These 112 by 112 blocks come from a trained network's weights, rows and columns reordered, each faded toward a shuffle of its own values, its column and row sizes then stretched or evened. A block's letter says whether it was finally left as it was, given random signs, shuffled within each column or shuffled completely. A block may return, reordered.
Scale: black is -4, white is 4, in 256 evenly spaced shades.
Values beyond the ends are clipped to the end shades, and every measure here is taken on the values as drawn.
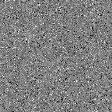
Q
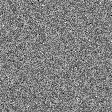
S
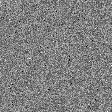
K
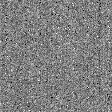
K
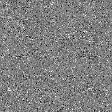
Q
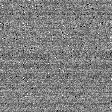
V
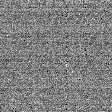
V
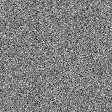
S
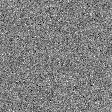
S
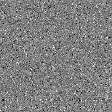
V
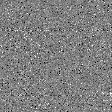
V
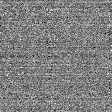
V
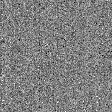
K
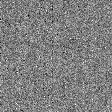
K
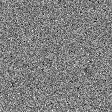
S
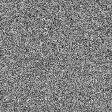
Q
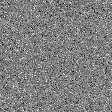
S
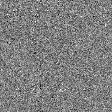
Q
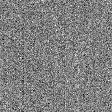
K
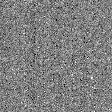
K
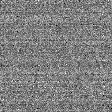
V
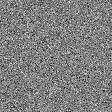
S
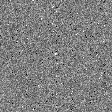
K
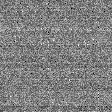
V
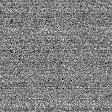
V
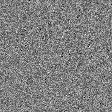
K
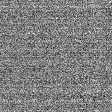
V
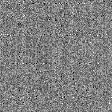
V
